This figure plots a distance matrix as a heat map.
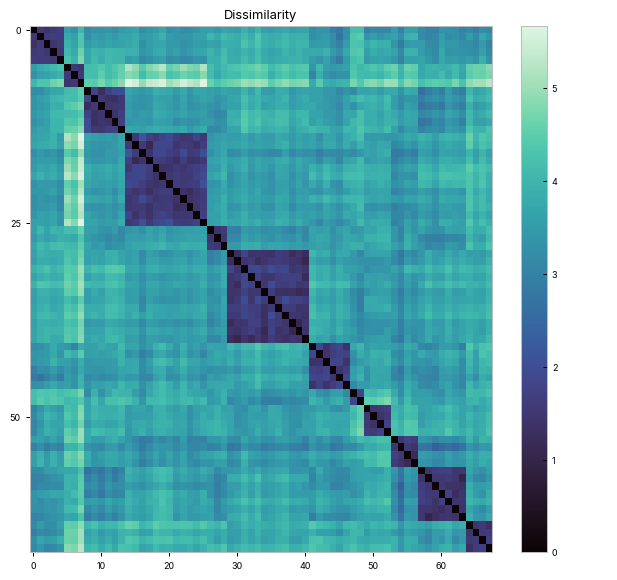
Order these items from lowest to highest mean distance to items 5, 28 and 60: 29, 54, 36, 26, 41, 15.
26, 54, 41, 29, 36, 15
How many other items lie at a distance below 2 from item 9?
5
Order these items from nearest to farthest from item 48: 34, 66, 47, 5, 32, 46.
47, 34, 32, 46, 66, 5
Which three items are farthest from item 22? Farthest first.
7, 5, 6
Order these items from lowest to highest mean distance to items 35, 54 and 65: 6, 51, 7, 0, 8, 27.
0, 27, 8, 51, 6, 7
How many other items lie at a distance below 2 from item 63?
6
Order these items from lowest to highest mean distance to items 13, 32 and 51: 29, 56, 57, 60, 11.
29, 11, 57, 60, 56
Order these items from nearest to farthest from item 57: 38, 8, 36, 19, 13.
8, 13, 38, 36, 19
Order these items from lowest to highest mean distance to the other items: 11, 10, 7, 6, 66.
10, 11, 66, 6, 7
